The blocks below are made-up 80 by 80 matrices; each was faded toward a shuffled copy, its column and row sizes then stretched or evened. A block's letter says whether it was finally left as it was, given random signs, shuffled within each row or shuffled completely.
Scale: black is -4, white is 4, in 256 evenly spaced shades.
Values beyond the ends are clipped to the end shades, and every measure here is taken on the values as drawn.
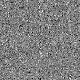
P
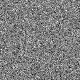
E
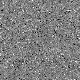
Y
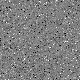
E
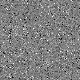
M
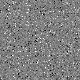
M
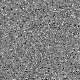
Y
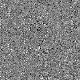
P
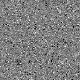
P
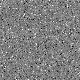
E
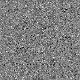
M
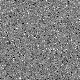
E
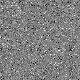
M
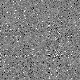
P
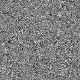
P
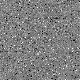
Y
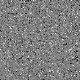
M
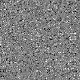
P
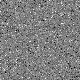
E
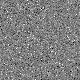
E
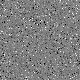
E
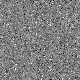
E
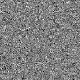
P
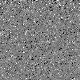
Y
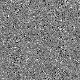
M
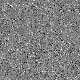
Y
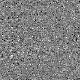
P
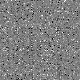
P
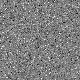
E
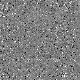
M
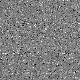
Y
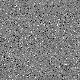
Y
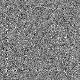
M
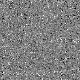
M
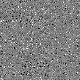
P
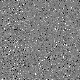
M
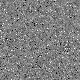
E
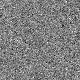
E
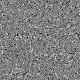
Y
